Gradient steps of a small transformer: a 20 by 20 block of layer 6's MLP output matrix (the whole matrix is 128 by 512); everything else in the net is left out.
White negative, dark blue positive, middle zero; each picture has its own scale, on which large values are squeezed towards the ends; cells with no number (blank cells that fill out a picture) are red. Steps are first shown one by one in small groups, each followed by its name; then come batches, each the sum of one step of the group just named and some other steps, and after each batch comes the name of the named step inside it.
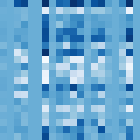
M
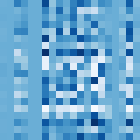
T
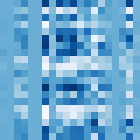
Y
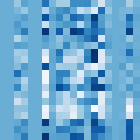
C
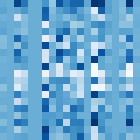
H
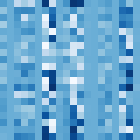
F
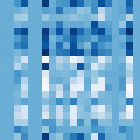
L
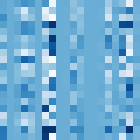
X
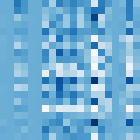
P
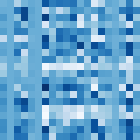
Y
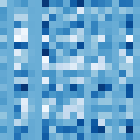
M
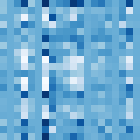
M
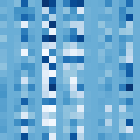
F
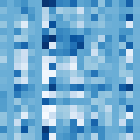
Y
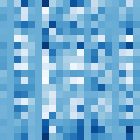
C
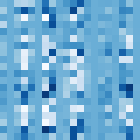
F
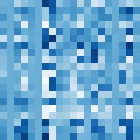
C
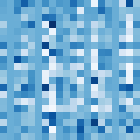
P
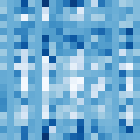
L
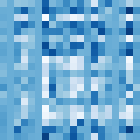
L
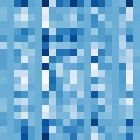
H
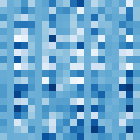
F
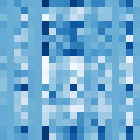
M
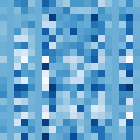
C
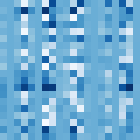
F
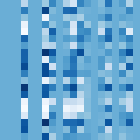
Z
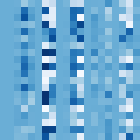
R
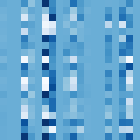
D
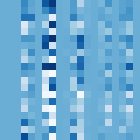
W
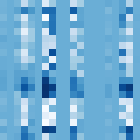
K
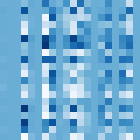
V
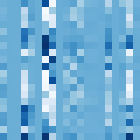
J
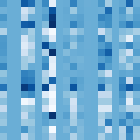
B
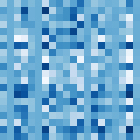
R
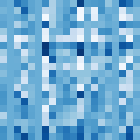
J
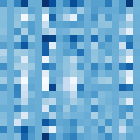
D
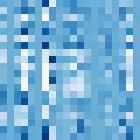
J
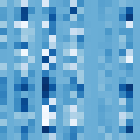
K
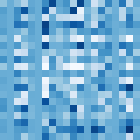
V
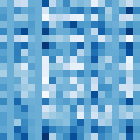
J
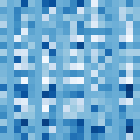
Z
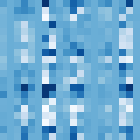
K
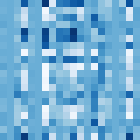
J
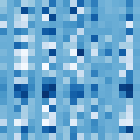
K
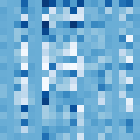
R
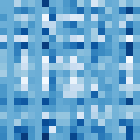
D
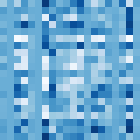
D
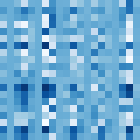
K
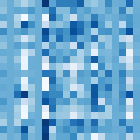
D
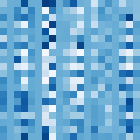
W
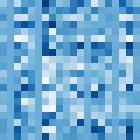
B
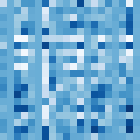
J
